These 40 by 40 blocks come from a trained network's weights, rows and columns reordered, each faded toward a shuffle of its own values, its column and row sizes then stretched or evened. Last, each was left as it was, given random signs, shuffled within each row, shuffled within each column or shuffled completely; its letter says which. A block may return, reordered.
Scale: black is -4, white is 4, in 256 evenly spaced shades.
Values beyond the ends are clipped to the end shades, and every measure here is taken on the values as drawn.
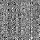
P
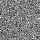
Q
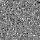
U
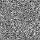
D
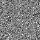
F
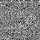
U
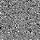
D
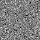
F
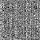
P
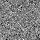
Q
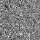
D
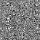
D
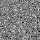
U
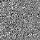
D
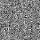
D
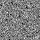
Q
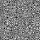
P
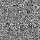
U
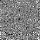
D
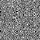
D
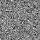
F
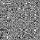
P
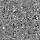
D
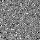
U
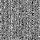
F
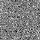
U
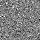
Q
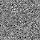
D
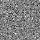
D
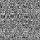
P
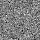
Q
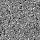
Q
